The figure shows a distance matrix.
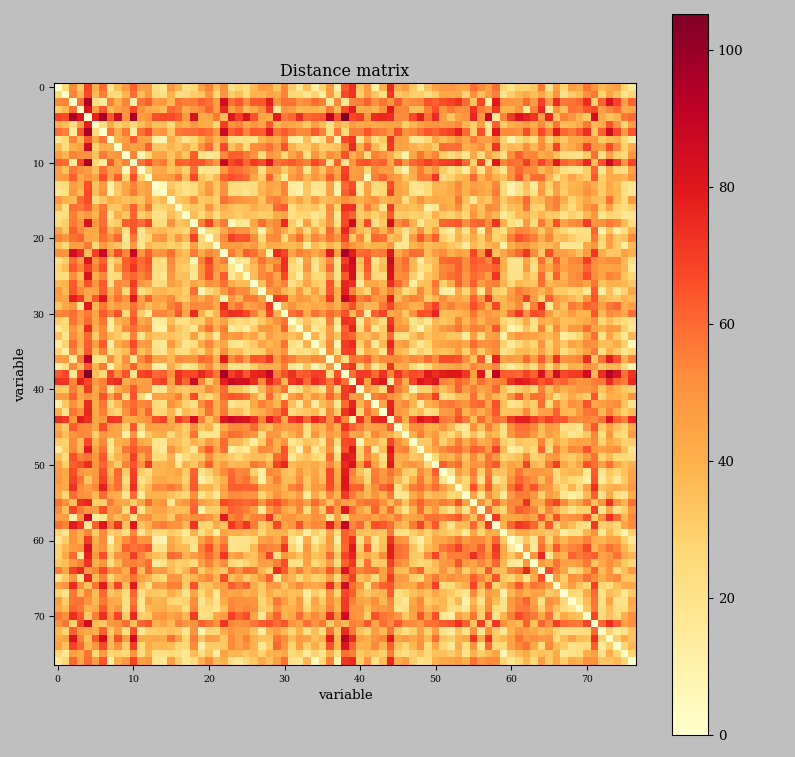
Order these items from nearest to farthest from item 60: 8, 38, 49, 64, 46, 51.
49, 8, 51, 46, 64, 38
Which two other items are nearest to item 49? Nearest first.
16, 31
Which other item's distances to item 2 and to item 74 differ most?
38
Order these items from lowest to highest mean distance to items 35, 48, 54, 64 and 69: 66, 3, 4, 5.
5, 66, 3, 4
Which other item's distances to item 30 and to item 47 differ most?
40
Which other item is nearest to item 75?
59
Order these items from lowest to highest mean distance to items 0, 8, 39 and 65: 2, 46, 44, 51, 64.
46, 2, 51, 44, 64
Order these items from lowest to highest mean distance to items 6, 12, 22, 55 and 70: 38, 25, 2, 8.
2, 8, 25, 38
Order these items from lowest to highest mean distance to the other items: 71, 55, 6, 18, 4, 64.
18, 64, 55, 71, 6, 4
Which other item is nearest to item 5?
57
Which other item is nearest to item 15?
55
